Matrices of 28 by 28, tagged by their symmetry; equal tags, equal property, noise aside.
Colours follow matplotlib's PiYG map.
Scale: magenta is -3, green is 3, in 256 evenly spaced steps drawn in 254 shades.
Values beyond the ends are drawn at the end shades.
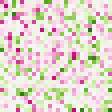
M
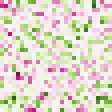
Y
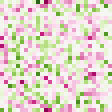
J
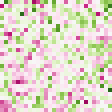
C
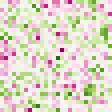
M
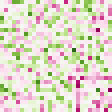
M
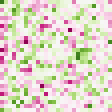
J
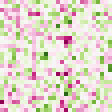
J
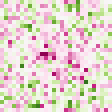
J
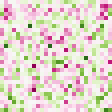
Y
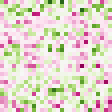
Y
